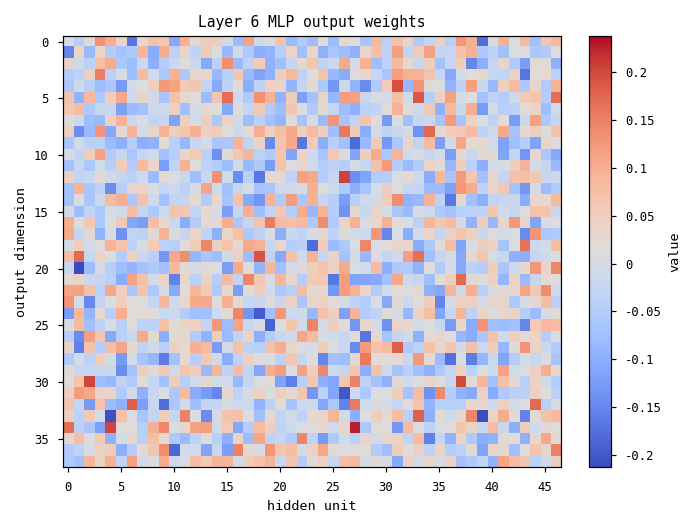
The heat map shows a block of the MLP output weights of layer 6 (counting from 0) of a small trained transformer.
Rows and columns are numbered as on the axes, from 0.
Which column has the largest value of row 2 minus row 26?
28
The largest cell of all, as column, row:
27, 34
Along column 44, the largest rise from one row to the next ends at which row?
17
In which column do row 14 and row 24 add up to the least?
18
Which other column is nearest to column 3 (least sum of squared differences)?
32
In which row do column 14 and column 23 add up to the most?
25
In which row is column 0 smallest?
1
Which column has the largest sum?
31
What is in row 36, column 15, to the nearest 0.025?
-0.125
